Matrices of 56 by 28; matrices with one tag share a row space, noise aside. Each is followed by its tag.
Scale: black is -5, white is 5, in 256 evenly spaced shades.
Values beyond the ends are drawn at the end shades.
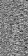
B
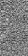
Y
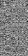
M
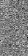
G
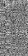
M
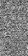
M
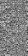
M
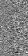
B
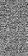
M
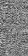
Y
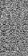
Y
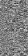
B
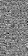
M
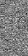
G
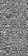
M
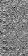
Y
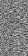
B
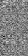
Y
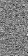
G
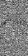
M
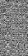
M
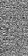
Y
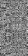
M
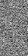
G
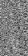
B
